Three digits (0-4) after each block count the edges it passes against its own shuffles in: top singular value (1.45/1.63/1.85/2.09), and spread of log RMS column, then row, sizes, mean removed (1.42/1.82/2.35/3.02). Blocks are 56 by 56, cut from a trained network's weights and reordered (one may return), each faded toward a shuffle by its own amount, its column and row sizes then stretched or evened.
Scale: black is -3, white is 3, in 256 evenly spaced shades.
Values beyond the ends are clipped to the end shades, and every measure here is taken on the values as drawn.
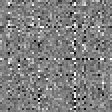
2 3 2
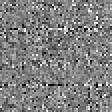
2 2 2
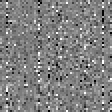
0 4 0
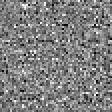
1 1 1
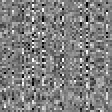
4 4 0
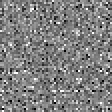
0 2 2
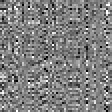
4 4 1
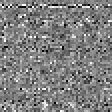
2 0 3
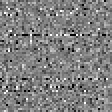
1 1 3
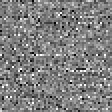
1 0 2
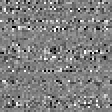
0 1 4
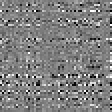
4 3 4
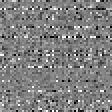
2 1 4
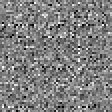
3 1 2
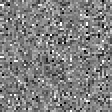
0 2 0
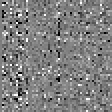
2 4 2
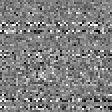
3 1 4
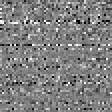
1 1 4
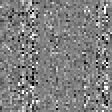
2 4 0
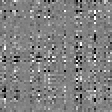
3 4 3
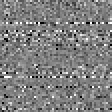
1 0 4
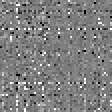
2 3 3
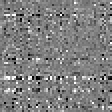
4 3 3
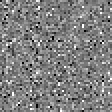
1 2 0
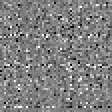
1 3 3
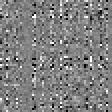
3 4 2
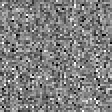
0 2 1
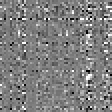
1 4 3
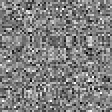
4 1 0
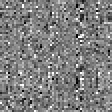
2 3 0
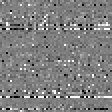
4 0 4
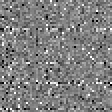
3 2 1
